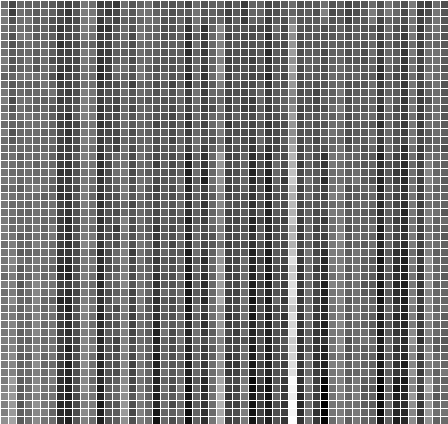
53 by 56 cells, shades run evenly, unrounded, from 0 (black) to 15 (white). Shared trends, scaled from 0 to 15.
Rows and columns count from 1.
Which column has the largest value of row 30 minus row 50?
41
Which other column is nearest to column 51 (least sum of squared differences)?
34
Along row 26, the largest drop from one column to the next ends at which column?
38
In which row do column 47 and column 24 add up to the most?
2
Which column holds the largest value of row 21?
37
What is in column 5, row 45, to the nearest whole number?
8
